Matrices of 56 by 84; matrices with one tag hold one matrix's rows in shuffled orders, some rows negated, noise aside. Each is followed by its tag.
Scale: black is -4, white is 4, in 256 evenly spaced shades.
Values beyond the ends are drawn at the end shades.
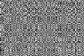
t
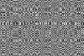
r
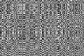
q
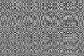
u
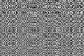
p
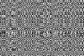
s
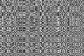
q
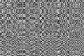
q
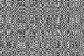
q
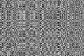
q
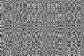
t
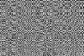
s
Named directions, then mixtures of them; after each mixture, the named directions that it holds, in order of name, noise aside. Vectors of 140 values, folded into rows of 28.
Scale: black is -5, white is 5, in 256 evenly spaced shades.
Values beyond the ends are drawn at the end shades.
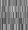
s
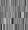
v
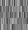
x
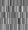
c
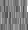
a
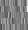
a, v.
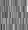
a, v.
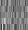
s, v.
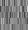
a, x.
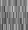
a, s.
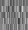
c.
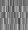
c.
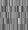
c.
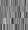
v.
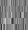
v.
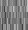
a, s.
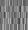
c, v.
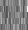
a.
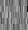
a.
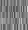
a, s.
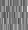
a, c.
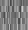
c.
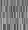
s.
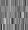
v.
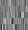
v.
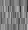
a, c.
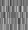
c.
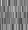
s, x.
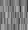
a, c.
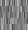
x.
